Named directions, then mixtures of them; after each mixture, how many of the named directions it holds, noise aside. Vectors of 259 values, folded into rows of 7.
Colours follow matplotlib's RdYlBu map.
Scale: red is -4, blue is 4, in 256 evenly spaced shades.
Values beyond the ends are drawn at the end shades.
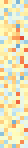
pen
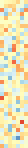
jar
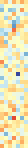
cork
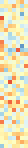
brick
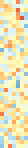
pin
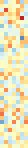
four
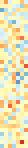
four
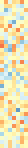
four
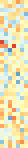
four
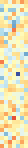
one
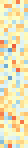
three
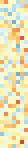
two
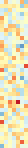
two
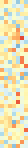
one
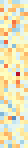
two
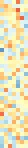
one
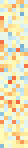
one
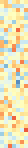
four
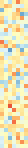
three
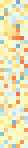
one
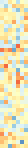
four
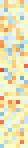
three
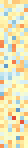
two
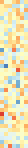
four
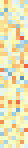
three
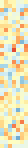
two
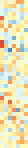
three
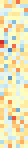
four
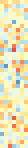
four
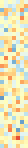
one
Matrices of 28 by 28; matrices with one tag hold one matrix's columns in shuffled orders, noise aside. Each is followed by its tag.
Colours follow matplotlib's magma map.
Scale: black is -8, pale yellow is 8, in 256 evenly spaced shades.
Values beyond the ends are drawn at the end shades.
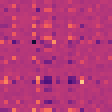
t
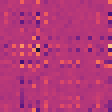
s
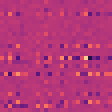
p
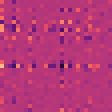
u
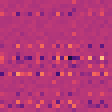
p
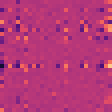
u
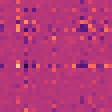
u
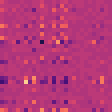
t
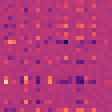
t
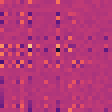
s
